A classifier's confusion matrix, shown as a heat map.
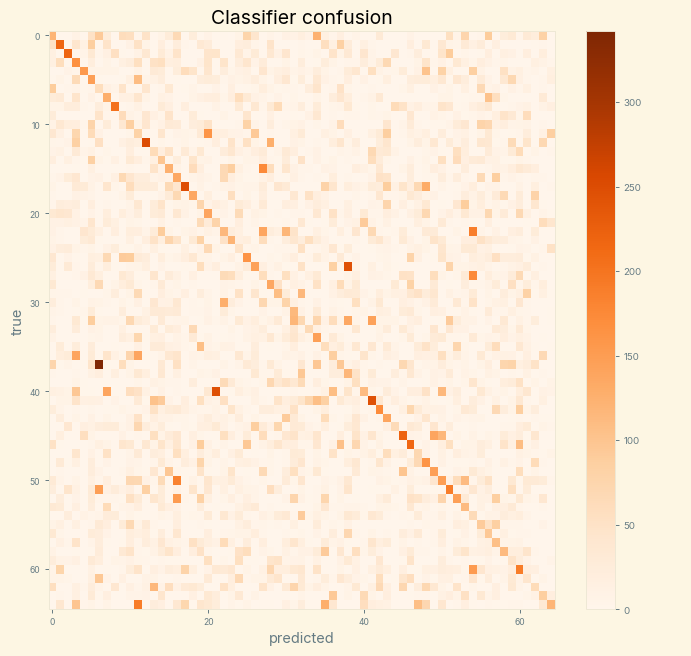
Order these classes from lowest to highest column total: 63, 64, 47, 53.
64, 63, 47, 53
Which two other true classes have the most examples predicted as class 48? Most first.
17, 4
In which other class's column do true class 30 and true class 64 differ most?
11
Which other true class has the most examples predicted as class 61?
29
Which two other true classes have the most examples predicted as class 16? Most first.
50, 52
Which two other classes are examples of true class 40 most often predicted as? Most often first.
21, 7
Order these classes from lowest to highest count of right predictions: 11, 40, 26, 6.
6, 11, 40, 26
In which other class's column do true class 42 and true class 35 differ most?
19
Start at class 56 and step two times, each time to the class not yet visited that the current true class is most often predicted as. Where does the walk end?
32
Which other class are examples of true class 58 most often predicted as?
35
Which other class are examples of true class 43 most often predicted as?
30
